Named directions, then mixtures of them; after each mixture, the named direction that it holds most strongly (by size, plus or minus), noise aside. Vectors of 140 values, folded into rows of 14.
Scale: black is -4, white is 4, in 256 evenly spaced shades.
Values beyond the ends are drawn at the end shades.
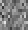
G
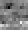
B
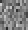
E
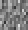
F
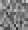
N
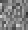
E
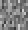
F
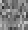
G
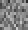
N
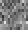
G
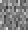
E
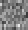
F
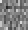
E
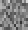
N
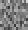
N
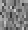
G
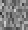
G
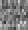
F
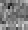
B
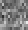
G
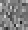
N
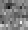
B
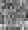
B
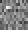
E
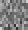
N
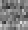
B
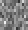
G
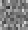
N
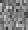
E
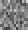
N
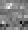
B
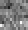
B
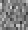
N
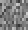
E
